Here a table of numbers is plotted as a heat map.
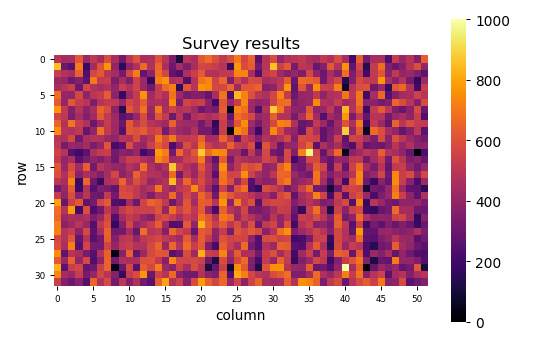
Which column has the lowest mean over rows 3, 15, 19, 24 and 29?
8
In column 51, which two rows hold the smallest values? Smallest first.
29, 18
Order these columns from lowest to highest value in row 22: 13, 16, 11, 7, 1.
13, 1, 11, 16, 7
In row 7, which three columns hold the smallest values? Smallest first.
24, 9, 43
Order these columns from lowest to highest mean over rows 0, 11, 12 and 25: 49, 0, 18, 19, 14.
49, 19, 0, 18, 14
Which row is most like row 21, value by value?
26
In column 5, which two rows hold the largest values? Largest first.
3, 31
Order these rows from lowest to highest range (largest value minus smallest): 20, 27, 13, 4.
20, 4, 27, 13
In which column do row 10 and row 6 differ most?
40
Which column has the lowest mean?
43
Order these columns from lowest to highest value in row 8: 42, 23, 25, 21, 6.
21, 42, 23, 6, 25
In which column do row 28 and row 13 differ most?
22
